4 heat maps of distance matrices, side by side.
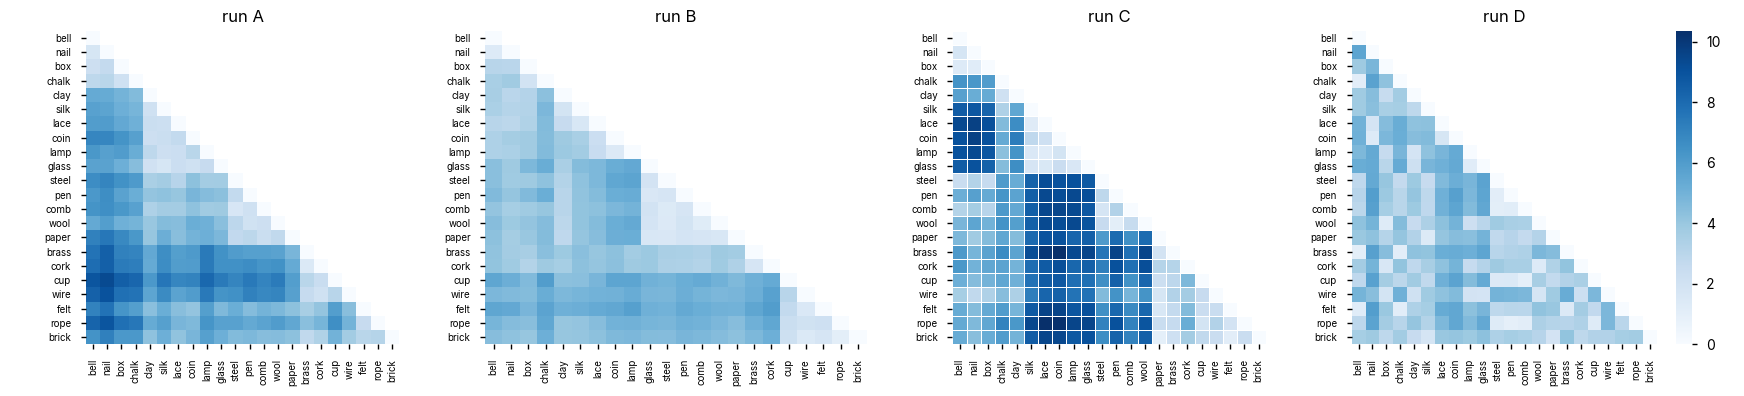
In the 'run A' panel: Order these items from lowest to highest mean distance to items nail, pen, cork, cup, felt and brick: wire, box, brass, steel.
brass, wire, steel, box
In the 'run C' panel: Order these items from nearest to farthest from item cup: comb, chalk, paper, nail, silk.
paper, nail, chalk, comb, silk
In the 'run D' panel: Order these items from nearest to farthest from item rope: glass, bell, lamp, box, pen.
pen, bell, box, lamp, glass
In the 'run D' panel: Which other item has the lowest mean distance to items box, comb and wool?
cork
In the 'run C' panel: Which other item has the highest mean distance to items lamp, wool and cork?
rope
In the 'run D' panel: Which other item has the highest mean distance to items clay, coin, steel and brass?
glass
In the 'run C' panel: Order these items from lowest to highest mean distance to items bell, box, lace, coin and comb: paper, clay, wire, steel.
steel, wire, clay, paper
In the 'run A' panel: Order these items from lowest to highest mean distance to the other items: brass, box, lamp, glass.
glass, lamp, brass, box
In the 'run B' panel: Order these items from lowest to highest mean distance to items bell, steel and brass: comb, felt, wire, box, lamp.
comb, box, lamp, wire, felt
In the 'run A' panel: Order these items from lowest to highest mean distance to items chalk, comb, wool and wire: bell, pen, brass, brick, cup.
pen, brick, brass, bell, cup
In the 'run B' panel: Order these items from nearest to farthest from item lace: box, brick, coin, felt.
coin, box, brick, felt
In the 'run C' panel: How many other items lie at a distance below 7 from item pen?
9
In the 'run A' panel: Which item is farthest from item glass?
cup
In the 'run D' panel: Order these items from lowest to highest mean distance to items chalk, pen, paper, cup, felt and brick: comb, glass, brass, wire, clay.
comb, brass, clay, wire, glass
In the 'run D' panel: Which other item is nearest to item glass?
lamp
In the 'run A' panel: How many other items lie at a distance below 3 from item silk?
5
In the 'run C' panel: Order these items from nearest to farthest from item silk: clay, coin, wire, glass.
glass, coin, clay, wire
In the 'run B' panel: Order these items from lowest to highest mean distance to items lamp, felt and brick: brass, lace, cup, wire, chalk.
wire, cup, lace, brass, chalk
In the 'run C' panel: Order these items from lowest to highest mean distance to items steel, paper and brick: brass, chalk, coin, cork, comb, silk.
brass, cork, comb, chalk, silk, coin
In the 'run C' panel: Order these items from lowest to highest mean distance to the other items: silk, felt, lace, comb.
felt, comb, silk, lace
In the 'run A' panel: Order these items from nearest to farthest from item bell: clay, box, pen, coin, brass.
box, clay, pen, coin, brass
